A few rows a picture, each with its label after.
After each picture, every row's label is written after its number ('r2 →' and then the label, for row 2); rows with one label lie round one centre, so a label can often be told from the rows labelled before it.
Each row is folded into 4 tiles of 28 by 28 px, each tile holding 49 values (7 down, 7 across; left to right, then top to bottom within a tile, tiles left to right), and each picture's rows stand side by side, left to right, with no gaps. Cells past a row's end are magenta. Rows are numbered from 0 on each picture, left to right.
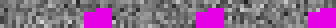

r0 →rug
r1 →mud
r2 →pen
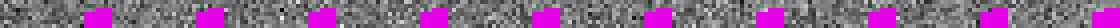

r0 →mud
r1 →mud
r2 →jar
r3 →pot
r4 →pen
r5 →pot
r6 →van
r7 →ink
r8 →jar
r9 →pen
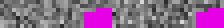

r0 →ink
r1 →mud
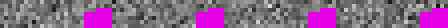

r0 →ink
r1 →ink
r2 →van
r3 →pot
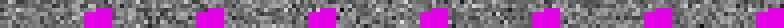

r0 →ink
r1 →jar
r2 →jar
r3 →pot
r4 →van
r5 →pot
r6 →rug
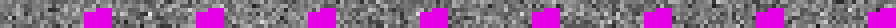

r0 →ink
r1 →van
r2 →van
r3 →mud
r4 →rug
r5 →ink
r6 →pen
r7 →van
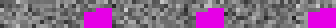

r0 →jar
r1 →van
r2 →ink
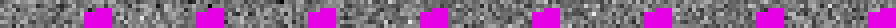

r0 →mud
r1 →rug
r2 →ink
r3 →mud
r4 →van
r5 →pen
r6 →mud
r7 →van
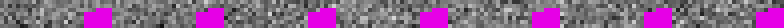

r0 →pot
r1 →mud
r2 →pen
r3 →pen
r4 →van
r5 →mud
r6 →pot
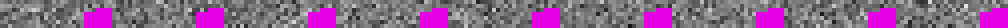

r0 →pen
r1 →pot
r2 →rug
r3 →mud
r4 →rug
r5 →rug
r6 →mud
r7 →rug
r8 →ink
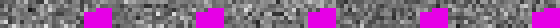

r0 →jar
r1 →mud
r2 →pen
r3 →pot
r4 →ink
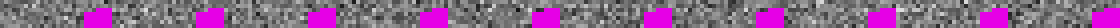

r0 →pen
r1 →pen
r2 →pot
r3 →pot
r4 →mud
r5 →van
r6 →mud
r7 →rug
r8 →pen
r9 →rug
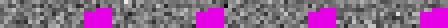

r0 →mud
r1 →mud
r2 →rug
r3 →mud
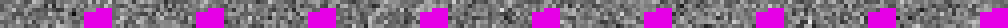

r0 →van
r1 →mud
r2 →van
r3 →van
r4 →pen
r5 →mud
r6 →pot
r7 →pot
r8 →mud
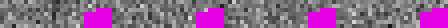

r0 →mud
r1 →ink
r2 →van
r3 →ink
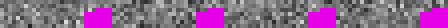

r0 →van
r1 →jar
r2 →van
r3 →jar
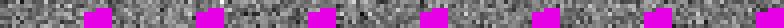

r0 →jar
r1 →ink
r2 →van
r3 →ink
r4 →rug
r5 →van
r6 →pot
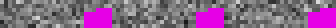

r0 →van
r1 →ink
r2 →mud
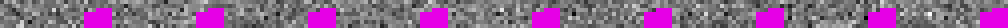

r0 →pen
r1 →mud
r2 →ink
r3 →mud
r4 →pen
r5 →pot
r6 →pen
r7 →pot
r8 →ink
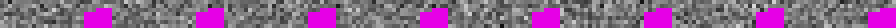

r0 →pen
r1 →mud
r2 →pot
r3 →rug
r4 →ink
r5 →pot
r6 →jar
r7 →van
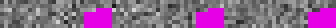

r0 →pen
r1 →pen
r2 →mud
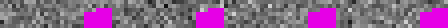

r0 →mud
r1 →van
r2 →jar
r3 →rug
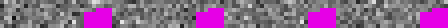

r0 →mud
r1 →pot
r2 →mud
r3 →rug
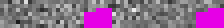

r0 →jar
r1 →pen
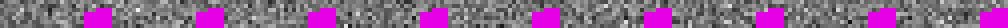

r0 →ink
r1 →rug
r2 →rug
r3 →rug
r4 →pot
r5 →pot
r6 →rug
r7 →pen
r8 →van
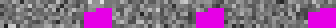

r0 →jar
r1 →pot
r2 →ink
